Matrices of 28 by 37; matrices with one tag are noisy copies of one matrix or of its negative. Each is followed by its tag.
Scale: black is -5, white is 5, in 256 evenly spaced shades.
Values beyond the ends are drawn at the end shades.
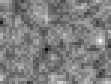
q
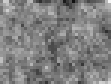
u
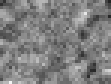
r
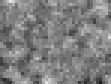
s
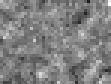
r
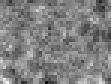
s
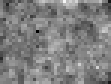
u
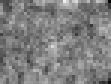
u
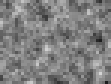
q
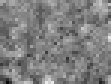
s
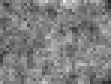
u
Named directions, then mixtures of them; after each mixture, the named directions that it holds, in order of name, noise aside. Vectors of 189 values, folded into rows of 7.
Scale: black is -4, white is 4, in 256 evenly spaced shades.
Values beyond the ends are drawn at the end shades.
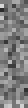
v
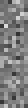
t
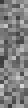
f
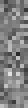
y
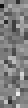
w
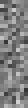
f, v, y.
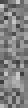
f, w, y.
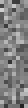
f, t, v.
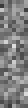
t, v.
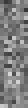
t, y.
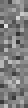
t.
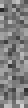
v.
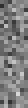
t, w, y.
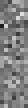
t.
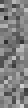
f, v.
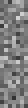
t.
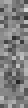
t, v, y.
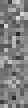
t.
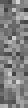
t, y.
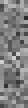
w, y.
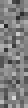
t.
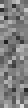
f, v.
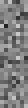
t.
